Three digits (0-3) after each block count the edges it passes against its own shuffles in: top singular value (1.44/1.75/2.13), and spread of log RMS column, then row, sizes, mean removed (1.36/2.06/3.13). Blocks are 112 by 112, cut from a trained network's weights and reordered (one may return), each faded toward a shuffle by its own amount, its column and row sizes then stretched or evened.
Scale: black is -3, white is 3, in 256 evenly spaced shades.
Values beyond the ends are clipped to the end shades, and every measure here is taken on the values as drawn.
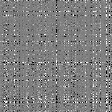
2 3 3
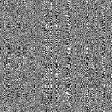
3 3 1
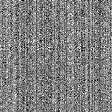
3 0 2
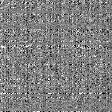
2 1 3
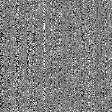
0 3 0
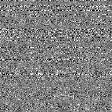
2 1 3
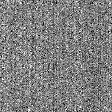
1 1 1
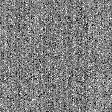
1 0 1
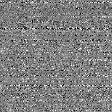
0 1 3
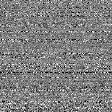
1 0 3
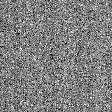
0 0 1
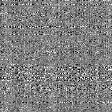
1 0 3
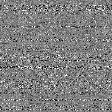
0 1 3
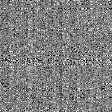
1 0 3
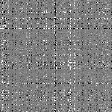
2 3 3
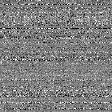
1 0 3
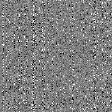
0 3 1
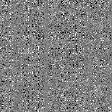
0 3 2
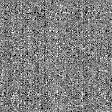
1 1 2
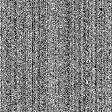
3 2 0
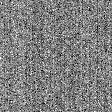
1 0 0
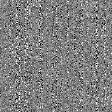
0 3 0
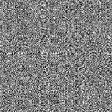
3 1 2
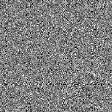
2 2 1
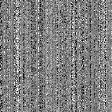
3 3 1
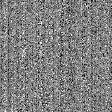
1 2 0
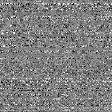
0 1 3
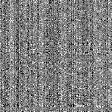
3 1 2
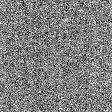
0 0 1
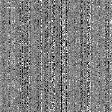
3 3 1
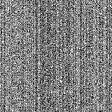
3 0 0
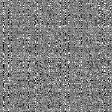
1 3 1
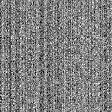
3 1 1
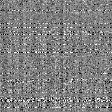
2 0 3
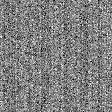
1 0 0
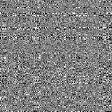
3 2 3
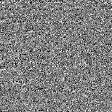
1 0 2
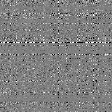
2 2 3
